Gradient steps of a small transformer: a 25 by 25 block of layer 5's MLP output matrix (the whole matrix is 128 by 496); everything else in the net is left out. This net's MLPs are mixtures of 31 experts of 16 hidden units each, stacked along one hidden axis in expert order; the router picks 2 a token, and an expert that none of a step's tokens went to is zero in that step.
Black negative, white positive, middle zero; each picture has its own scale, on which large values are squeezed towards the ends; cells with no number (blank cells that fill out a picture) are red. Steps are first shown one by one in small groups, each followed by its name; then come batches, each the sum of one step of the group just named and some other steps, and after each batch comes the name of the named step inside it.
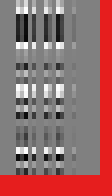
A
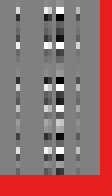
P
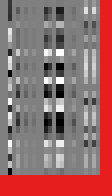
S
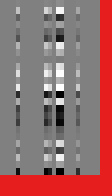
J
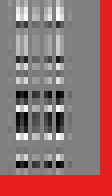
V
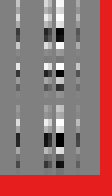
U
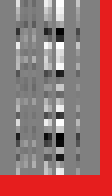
U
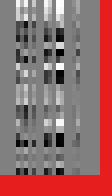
U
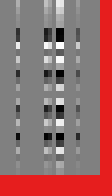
U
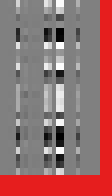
U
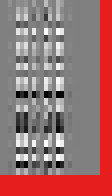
V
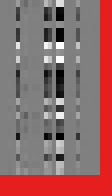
S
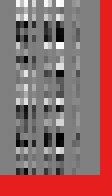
U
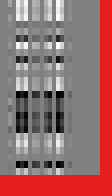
V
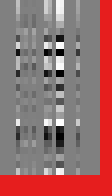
U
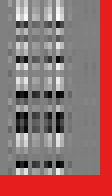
V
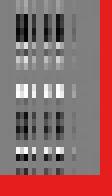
A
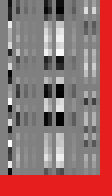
S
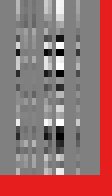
U
